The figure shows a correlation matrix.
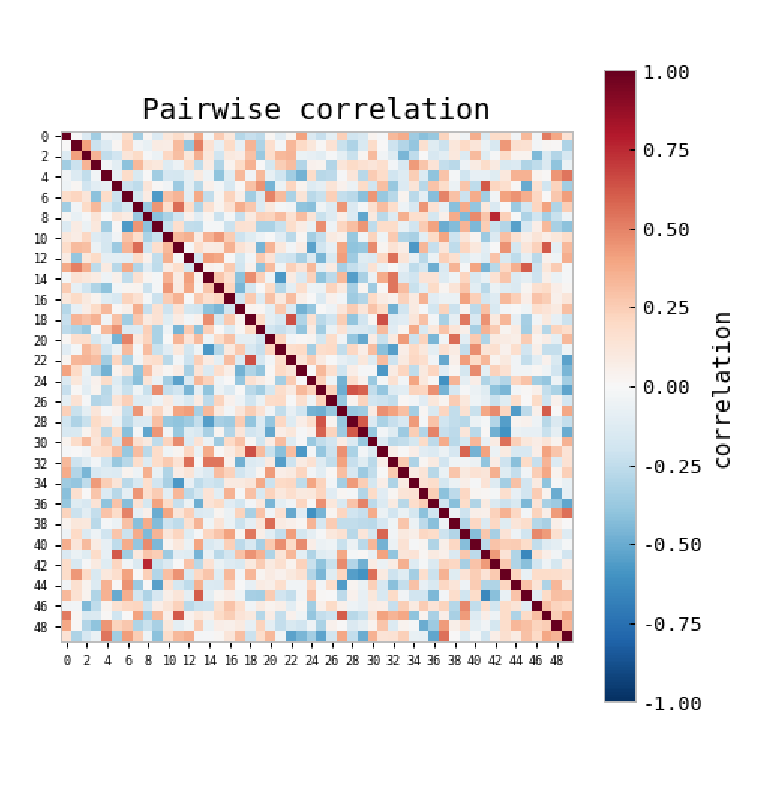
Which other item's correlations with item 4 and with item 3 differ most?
48
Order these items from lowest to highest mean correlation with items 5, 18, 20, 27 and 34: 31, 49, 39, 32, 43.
32, 49, 43, 39, 31
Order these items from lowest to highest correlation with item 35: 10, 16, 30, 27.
10, 27, 30, 16
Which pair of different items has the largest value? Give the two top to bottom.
8, 42
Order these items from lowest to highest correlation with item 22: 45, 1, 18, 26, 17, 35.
45, 17, 26, 35, 1, 18
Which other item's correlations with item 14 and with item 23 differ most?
31
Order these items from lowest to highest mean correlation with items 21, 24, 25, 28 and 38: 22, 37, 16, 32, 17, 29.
37, 32, 16, 17, 22, 29
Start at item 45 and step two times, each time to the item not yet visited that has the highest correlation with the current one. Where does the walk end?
1
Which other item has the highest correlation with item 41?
5
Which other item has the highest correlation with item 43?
30
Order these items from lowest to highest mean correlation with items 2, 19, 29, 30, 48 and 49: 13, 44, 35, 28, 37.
35, 28, 13, 44, 37
